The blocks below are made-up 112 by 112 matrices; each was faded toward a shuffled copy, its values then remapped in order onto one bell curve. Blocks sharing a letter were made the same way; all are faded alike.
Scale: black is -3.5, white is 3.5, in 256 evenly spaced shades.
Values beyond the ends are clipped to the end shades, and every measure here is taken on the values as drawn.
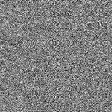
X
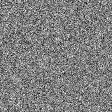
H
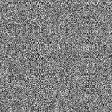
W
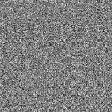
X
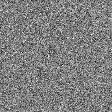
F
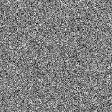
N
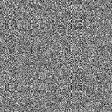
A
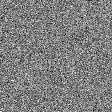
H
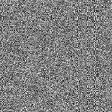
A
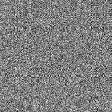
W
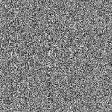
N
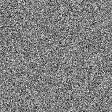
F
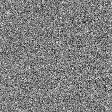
F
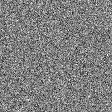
H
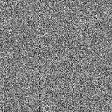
N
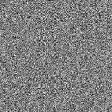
X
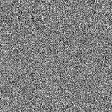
X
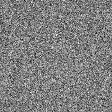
F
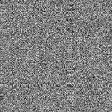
X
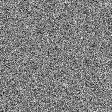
H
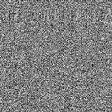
X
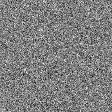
F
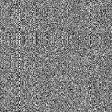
A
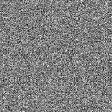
X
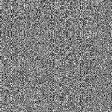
A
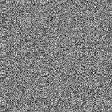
W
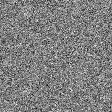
H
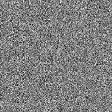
N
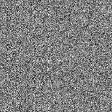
N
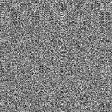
W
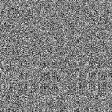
W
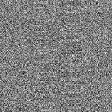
W
